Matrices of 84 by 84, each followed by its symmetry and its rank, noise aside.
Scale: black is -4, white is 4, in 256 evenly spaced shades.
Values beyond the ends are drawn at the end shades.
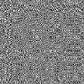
no symmetry, rank eight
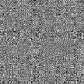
no symmetry, rank twelve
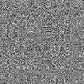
no symmetry, rank twelve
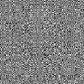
no symmetry, rank eight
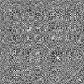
symmetric, rank eight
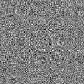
antisymmetric, rank twelve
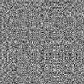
antisymmetric, rank twelve
